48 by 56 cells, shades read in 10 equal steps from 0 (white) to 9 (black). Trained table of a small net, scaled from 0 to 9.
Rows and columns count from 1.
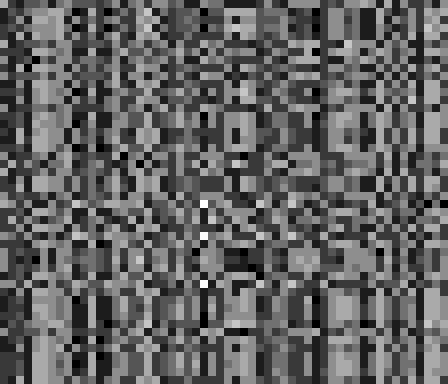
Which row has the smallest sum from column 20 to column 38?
30
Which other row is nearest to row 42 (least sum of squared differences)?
10
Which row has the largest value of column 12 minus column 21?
14
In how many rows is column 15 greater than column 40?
5
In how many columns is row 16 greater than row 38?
5
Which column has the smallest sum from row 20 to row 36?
15
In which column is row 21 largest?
18
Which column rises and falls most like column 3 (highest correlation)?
50
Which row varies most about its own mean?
26
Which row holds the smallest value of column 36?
21
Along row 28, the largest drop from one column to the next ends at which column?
27
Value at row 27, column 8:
6
